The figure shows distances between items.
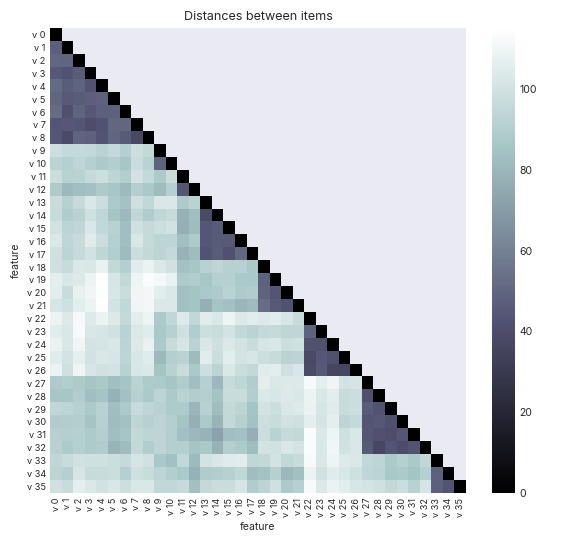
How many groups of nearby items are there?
8
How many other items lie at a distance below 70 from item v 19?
3
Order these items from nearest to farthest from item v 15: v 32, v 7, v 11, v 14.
v 14, v 11, v 32, v 7
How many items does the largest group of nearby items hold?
9
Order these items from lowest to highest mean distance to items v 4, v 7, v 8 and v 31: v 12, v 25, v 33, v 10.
v 12, v 10, v 33, v 25
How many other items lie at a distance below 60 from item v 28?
5
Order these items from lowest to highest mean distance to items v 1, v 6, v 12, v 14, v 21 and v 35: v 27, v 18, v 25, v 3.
v 3, v 18, v 27, v 25
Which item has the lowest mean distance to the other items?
v 6
